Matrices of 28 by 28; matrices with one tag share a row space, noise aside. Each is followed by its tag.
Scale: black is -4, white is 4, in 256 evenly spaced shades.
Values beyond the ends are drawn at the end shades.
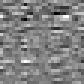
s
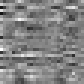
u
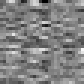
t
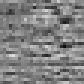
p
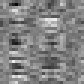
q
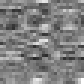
t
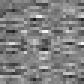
t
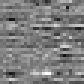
p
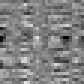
s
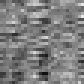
t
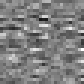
t
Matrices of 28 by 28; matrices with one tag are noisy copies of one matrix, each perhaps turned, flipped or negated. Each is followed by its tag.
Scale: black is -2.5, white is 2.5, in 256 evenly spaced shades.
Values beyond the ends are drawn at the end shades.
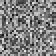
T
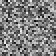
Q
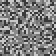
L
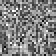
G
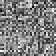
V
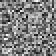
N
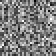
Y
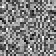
L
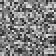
N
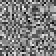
L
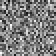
L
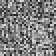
V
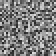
L
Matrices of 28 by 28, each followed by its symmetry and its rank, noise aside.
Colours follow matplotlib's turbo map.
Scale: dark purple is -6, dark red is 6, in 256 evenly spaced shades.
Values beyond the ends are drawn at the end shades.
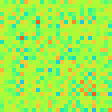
symmetric, rank four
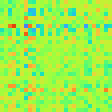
no symmetry, rank three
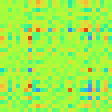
symmetric, rank two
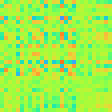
no symmetry, rank two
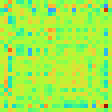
no symmetry, rank three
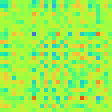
symmetric, rank two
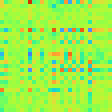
no symmetry, rank two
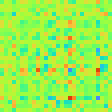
symmetric, rank three
